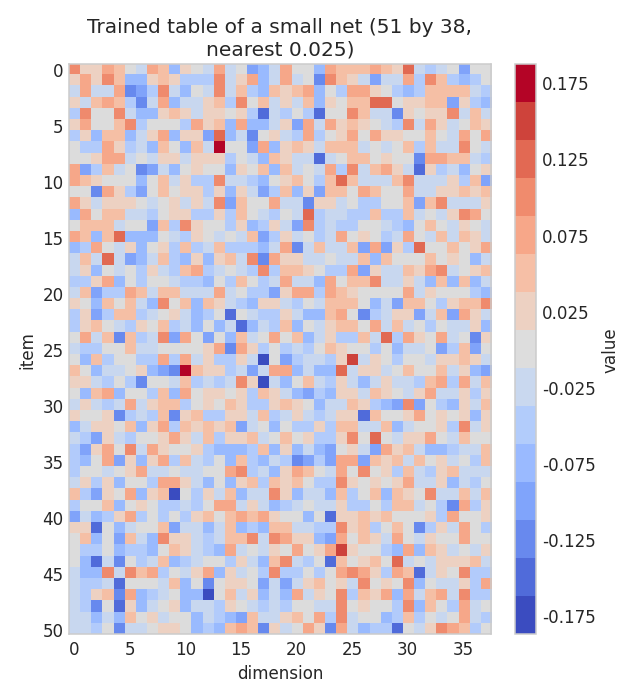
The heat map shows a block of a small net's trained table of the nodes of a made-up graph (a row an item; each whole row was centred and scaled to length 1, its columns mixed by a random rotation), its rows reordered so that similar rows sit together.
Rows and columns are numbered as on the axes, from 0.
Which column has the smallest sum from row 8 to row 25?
14
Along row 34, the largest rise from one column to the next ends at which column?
28
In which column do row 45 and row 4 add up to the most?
25
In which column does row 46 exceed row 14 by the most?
30
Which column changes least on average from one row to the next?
11
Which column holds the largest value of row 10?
24
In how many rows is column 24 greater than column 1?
36
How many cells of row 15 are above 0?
13
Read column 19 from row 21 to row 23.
-0.025 0.025 0.05
